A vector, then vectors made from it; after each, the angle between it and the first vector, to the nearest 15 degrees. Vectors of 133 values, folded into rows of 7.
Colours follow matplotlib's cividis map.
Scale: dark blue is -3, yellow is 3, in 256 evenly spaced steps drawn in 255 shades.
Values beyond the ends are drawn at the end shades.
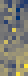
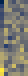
75 degrees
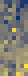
15 degrees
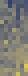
30 degrees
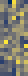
60 degrees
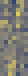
120 degrees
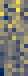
120 degrees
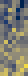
30 degrees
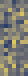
90 degrees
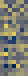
75 degrees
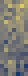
150 degrees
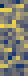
105 degrees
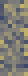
90 degrees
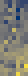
15 degrees
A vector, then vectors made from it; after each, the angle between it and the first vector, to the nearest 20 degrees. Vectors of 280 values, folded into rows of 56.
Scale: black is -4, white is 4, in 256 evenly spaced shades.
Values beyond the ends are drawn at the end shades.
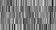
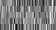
160 degrees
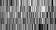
60 degrees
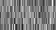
160 degrees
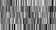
20 degrees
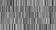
20 degrees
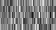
40 degrees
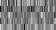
80 degrees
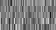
40 degrees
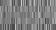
100 degrees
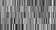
160 degrees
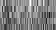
100 degrees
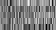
60 degrees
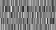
60 degrees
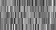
160 degrees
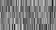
20 degrees
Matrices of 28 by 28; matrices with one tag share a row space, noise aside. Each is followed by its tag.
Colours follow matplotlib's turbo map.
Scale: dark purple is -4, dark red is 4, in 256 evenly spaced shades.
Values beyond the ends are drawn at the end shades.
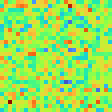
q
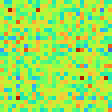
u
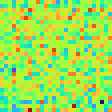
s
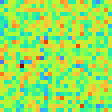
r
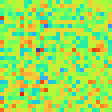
r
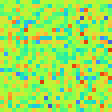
u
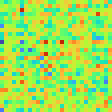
r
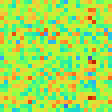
s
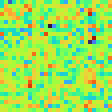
s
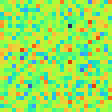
q
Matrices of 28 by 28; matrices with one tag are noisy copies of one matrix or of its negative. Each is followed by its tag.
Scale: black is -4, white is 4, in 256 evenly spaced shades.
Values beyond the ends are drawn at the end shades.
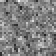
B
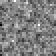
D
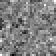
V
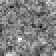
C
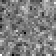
V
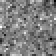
V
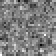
B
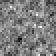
C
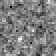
C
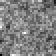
V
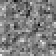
D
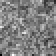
V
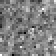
V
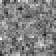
B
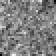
V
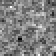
C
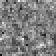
B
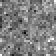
V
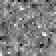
B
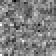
D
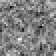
C
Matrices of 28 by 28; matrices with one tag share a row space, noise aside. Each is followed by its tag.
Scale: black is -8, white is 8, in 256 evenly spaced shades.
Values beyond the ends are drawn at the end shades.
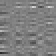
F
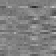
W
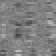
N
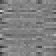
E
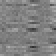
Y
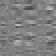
N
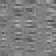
N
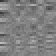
F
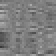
F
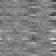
Y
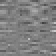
W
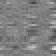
Y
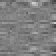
W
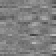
W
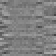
E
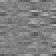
W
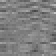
W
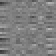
F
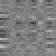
F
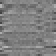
E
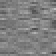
W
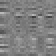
F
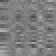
F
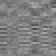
W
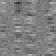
N
